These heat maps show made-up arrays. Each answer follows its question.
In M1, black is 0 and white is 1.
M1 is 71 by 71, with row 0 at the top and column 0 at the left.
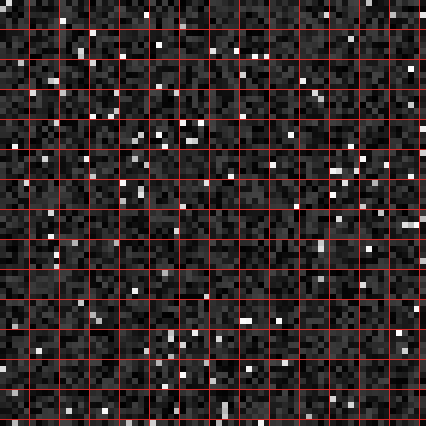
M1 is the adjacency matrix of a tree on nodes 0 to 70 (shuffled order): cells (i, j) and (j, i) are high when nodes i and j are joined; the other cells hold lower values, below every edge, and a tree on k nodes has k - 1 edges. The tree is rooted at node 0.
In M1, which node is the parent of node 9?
20
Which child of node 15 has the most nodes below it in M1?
29
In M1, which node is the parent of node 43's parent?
2
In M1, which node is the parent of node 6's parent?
67
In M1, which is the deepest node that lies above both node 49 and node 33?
34
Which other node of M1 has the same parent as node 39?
35
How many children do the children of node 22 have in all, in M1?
3
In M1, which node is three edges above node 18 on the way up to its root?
53
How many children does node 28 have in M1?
2
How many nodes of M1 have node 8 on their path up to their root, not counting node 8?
3
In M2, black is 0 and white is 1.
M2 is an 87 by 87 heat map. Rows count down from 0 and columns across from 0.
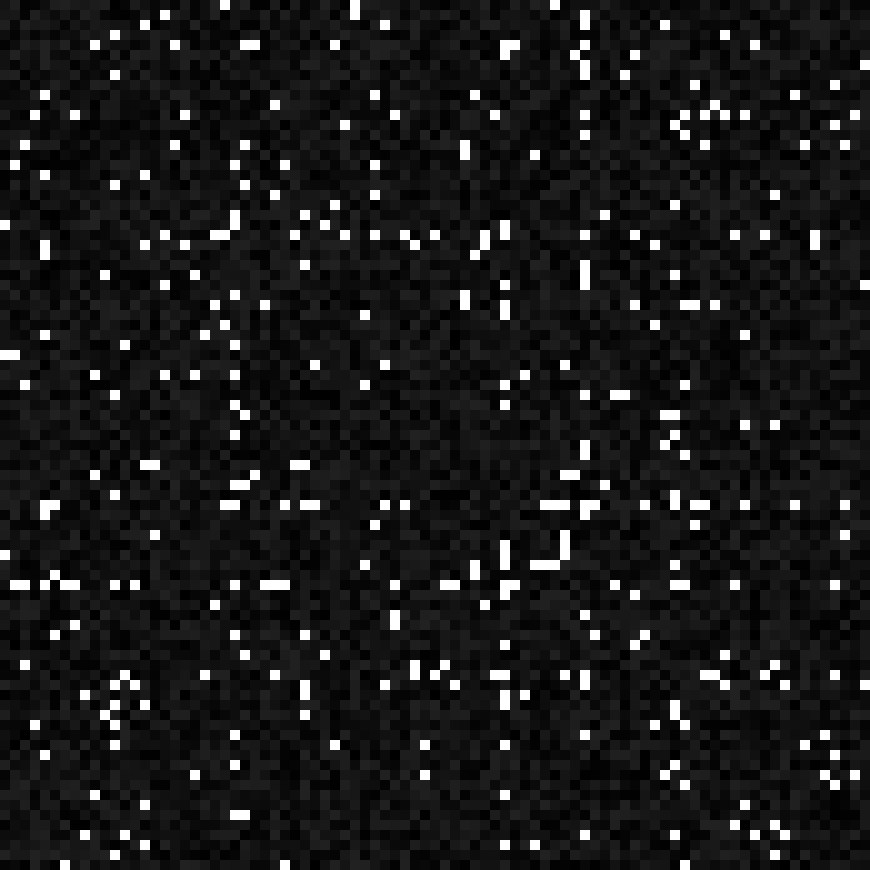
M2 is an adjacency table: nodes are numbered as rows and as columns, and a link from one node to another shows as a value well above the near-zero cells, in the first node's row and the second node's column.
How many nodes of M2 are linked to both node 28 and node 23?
3
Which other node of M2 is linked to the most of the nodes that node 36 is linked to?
node 50
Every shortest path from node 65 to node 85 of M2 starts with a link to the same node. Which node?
node 72
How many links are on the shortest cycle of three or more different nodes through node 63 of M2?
4
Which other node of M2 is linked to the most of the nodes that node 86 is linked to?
node 58
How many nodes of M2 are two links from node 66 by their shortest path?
9
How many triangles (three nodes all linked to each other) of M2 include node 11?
5
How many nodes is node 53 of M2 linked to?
3
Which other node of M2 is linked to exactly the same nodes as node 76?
node 43
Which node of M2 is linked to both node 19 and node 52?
node 37
